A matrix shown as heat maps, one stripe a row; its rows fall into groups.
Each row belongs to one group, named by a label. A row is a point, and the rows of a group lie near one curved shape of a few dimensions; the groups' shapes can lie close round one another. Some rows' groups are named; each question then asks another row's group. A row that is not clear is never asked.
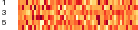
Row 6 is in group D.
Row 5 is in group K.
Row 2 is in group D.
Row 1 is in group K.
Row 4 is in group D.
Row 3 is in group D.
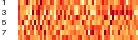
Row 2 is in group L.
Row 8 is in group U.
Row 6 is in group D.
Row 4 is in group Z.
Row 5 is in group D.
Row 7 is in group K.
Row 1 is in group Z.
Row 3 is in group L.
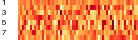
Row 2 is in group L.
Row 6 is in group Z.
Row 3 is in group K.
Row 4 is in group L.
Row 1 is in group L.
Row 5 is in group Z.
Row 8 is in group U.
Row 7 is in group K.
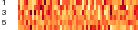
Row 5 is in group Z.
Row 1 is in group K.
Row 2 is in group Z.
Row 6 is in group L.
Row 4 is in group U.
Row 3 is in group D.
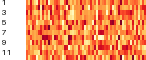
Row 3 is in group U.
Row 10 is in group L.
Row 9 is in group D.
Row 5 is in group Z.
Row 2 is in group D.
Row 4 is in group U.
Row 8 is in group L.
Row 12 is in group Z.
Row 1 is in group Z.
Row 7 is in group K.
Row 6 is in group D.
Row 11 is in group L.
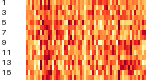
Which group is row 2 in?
D
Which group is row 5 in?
L
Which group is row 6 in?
L
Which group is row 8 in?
D
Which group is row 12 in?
D
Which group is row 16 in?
L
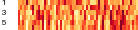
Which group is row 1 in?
K
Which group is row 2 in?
K
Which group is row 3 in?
L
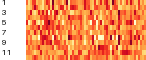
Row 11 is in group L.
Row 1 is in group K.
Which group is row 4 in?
L
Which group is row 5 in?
Z
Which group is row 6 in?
L
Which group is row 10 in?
L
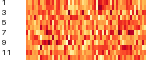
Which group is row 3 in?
D
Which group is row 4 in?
K
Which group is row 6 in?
L
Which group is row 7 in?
Z
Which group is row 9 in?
D
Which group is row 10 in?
L
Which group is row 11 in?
U
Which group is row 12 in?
L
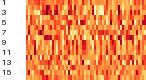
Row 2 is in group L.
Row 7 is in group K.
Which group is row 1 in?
L
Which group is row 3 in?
L
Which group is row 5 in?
Z
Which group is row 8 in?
Z
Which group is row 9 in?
Z
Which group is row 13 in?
D
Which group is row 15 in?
K
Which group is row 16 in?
L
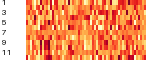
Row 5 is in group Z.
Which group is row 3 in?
K
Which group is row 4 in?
K
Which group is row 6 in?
L
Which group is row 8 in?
K
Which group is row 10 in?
D
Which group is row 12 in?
Z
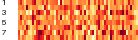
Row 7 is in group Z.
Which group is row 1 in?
K
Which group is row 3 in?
L
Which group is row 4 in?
K
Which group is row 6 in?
K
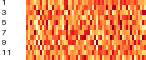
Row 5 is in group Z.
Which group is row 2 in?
K
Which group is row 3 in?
D
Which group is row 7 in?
K
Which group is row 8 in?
Z
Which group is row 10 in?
U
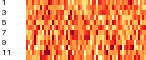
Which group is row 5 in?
K
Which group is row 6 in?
D
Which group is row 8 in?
K
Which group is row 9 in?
Z
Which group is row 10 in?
Z
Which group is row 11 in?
D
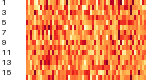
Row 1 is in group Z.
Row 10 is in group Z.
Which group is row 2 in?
L
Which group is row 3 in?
K
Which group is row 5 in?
U
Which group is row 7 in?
D
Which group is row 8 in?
U
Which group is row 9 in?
Z
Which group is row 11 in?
Z
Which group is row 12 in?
L
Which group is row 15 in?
K
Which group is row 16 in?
K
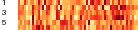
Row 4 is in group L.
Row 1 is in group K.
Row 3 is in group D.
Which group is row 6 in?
L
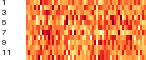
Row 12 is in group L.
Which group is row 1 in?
L
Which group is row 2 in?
U
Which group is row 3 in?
L
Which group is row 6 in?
K
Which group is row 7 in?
L
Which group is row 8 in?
Z
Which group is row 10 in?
L
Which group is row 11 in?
K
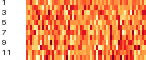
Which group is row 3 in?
D
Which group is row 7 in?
Z
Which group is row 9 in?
U
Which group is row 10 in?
L
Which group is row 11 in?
K
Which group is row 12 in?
Z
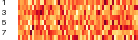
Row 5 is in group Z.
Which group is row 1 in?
Z
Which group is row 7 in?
L
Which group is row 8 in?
Z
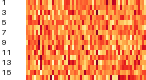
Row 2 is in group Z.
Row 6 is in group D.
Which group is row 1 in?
K
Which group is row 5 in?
L
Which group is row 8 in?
D
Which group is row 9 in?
L
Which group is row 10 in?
D
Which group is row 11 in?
K
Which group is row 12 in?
K
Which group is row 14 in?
L
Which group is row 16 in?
U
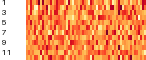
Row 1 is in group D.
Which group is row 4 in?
K
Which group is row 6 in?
K
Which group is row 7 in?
K
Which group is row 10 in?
L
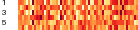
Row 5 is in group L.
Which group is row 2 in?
K
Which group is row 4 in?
D
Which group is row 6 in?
D
